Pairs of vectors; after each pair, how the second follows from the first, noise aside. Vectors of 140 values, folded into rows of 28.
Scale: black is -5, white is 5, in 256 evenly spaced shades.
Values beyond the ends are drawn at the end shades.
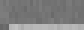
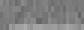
shrunk.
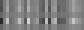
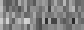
sign-scrambled.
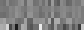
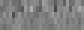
wrapped around, negated, shrunk.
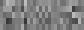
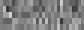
reversed.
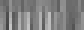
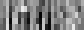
negated, scaled up.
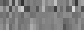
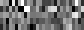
negated, scaled up.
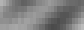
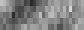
reversed.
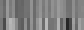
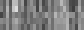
reversed, negated.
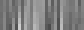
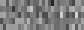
shuffled.
